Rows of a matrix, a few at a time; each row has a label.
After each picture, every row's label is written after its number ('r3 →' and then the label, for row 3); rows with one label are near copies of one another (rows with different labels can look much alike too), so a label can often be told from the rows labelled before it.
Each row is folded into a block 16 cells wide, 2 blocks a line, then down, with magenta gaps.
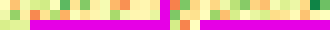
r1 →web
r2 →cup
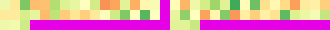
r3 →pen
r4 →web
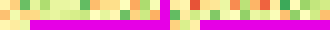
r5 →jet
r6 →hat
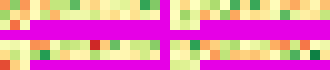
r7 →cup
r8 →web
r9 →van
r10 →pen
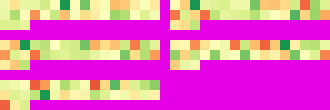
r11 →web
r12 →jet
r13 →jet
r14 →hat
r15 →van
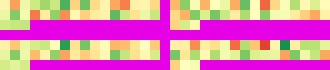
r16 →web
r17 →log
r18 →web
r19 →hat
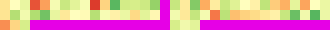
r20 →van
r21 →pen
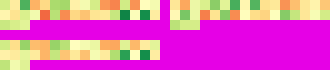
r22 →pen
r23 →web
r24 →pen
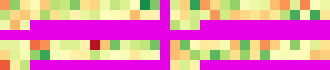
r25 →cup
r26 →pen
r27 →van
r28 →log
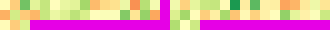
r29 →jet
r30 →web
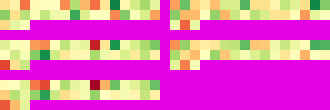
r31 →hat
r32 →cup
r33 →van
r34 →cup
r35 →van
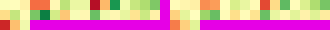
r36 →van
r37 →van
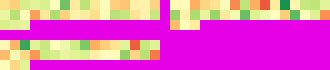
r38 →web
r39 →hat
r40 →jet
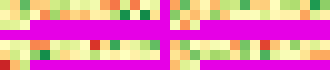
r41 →pen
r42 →cup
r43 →van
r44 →log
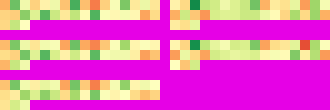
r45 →log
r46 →jet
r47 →log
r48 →jet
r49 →log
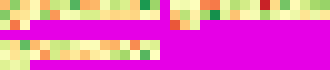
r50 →cup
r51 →van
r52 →pen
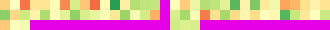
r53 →hat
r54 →web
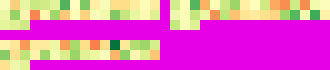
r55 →web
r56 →pen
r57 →hat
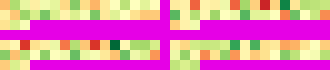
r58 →log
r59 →hat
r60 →hat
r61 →web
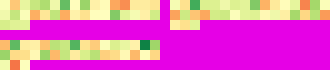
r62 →web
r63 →jet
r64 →cup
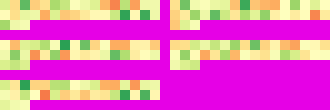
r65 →pen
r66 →log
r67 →web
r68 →web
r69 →pen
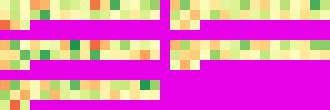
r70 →van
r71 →cup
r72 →log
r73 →cup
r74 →cup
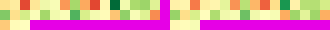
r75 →hat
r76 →hat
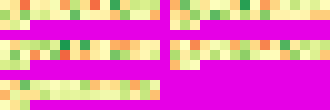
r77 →hat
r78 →log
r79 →web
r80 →hat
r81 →jet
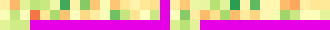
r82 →web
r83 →web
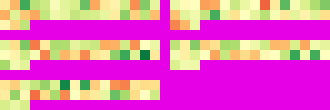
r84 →jet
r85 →van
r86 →pen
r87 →pen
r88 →web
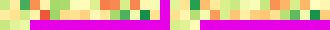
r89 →pen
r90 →pen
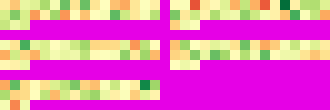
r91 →web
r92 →hat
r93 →jet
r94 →log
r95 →cup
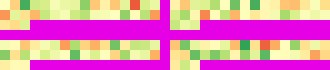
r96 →jet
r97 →web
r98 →hat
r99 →log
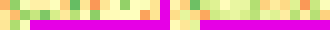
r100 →log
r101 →jet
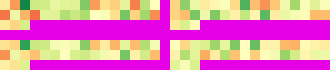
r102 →jet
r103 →log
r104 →jet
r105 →web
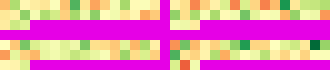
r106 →log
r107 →hat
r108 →jet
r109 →cup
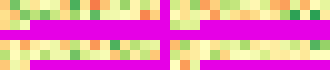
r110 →log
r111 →pen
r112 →hat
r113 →cup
